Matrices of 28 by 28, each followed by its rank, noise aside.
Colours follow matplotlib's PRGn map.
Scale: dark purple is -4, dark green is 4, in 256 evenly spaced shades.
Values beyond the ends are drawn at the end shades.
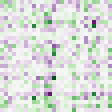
four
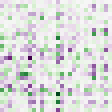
four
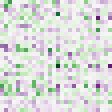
six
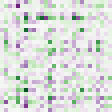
four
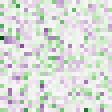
eight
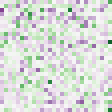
eight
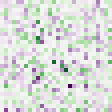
eight
